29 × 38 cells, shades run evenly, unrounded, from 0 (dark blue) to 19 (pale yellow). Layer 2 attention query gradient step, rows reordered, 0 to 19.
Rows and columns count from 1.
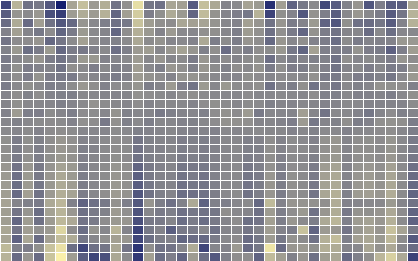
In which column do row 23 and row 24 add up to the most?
6
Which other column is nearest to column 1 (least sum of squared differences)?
5
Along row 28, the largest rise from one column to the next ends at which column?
25
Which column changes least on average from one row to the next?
22
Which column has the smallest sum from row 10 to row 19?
38
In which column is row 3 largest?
13
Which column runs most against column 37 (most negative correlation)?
20
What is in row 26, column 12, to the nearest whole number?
9
